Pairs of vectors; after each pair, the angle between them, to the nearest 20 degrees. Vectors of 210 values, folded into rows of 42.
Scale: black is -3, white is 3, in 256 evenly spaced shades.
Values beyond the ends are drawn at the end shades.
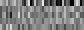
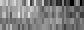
40 degrees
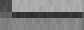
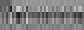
40 degrees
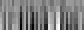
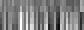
160 degrees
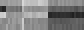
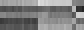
80 degrees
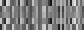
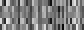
20 degrees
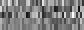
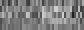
160 degrees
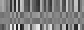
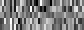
60 degrees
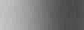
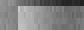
60 degrees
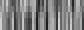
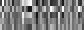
60 degrees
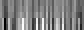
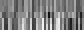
40 degrees
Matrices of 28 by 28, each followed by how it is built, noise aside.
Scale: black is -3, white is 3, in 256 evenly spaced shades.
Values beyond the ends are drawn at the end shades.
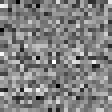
low rank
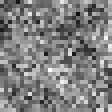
smooth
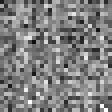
blocks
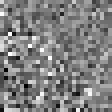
lower triangular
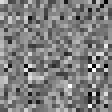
low rank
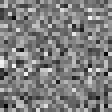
low rank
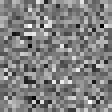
low rank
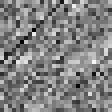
Hankel
